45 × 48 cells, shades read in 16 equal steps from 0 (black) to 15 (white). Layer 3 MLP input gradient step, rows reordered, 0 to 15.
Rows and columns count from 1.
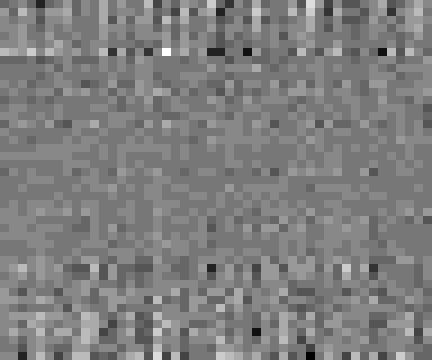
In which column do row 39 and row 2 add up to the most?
29
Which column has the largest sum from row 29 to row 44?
18
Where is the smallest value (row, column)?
45, 35
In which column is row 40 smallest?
16
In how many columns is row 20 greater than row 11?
21
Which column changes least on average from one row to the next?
40
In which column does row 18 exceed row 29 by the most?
24
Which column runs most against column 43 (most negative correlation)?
4
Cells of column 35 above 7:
21
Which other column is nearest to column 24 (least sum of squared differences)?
17
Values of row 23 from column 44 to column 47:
7 7 7 7
